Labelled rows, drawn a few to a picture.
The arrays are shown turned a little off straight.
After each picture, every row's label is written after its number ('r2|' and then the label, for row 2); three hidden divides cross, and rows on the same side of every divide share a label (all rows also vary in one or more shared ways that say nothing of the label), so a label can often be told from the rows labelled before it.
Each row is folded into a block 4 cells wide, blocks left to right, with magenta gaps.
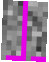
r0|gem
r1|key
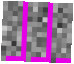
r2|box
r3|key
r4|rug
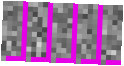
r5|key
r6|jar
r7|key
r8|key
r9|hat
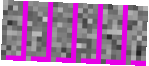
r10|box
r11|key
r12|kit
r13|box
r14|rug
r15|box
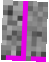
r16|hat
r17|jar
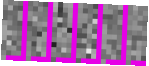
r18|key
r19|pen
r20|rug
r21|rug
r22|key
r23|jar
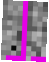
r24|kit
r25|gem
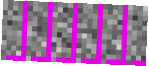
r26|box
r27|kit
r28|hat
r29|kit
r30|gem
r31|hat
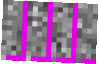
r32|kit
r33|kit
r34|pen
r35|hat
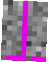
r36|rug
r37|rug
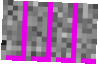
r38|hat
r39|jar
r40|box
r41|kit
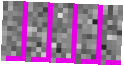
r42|kit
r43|box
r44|gem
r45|pen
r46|box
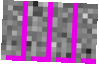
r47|key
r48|rug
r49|jar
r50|gem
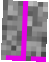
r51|kit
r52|hat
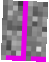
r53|gem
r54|rug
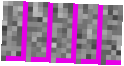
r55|hat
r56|kit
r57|kit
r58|rug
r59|box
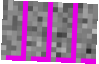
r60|kit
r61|jar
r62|jar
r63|kit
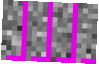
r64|gem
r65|box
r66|hat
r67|kit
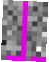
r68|hat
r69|rug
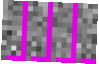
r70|rug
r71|box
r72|box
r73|jar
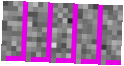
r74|pen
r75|key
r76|gem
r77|kit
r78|pen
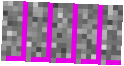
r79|key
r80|kit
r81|gem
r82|box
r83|kit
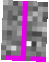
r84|hat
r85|pen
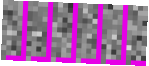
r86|key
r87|key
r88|kit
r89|key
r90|box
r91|jar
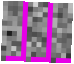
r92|rug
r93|jar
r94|hat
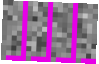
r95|box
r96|key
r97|key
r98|pen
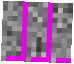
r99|jar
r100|box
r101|kit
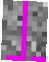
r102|pen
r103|hat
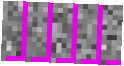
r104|hat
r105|rug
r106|key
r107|rug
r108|pen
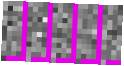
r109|rug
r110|key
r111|jar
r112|hat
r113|kit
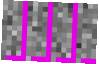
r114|box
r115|kit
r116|gem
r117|box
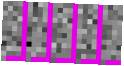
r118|hat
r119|rug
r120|pen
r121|box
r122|rug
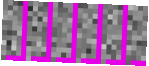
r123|pen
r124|jar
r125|rug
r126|gem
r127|gem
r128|key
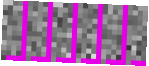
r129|hat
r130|pen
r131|key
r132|box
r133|jar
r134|key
